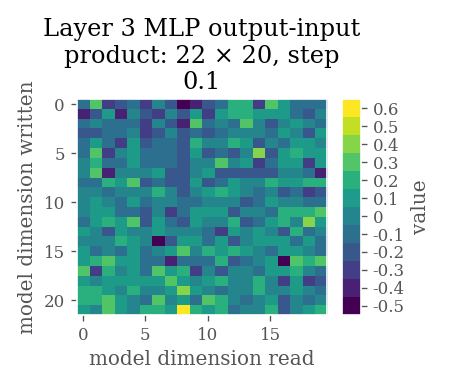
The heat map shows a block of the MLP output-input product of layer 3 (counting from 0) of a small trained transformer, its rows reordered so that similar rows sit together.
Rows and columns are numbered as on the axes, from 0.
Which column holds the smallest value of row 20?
16
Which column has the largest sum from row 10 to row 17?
17
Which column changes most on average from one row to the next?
18
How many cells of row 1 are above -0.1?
11
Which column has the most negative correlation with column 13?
3
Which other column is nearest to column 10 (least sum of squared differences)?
0
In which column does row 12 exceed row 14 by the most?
6
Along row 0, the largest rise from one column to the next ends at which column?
15
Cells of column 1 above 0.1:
7
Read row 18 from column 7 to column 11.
0.3 0.1 0 0.1 0.2
